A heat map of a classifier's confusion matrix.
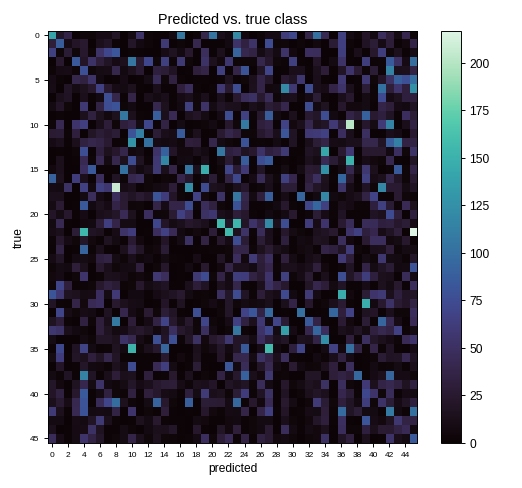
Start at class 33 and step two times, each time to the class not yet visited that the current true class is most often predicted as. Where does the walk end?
36
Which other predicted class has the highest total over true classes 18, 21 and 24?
23
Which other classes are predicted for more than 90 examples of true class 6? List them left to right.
29, 41, 45
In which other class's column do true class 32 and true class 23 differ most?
8
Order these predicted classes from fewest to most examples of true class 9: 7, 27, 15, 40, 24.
7, 40, 15, 24, 27
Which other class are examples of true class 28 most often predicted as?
1
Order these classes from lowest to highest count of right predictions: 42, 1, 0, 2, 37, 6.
2, 37, 6, 1, 42, 0
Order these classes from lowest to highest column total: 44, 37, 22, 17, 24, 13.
44, 17, 22, 13, 37, 24
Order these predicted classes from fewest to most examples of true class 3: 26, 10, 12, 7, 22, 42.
7, 26, 22, 12, 42, 10
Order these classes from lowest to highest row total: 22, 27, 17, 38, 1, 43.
43, 1, 38, 27, 17, 22
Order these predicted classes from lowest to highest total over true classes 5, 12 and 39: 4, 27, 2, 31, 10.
2, 27, 31, 4, 10
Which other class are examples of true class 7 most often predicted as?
41
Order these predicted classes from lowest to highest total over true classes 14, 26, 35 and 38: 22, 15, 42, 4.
15, 22, 42, 4
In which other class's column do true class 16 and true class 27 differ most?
0
